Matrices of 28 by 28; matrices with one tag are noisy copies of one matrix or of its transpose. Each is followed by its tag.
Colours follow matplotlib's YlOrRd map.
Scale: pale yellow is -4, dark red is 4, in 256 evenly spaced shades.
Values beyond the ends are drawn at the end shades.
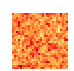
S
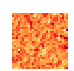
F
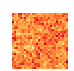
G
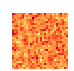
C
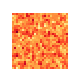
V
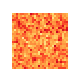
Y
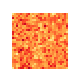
Y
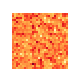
V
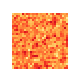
F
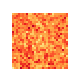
Y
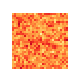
S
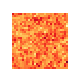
G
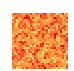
F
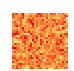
C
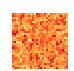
C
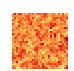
F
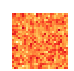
C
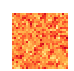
F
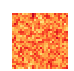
C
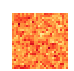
S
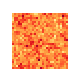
S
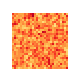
C
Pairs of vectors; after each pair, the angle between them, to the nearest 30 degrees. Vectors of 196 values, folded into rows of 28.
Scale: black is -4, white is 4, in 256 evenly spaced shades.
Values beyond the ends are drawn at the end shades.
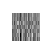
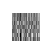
30 degrees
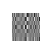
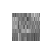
120 degrees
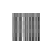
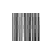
60 degrees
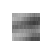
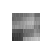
150 degrees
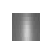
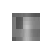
30 degrees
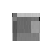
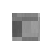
60 degrees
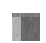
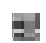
90 degrees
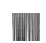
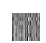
120 degrees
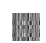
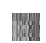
150 degrees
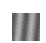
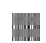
90 degrees
